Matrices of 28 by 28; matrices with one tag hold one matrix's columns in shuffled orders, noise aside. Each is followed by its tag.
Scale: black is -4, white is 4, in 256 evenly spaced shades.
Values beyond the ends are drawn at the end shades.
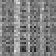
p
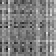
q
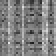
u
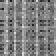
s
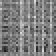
p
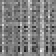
p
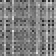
s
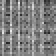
u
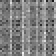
s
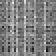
p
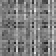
q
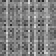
s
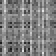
q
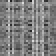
s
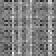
s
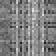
q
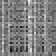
p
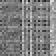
s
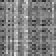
s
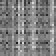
u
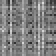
u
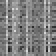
p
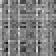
q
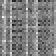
s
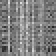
p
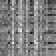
u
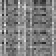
u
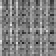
u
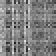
q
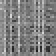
p
